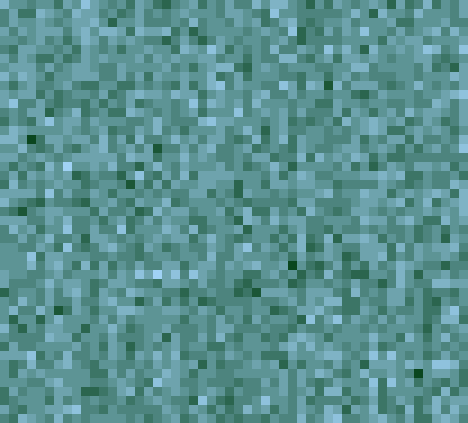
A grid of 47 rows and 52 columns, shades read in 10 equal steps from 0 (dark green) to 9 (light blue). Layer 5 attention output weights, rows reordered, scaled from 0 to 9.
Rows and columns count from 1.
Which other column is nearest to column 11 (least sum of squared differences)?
39
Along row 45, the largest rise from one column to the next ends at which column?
23
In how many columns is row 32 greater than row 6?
19
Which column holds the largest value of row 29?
4
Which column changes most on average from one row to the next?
18
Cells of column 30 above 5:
10
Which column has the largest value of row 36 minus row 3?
35
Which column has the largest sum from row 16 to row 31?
6
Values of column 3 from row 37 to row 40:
2 4 4 6
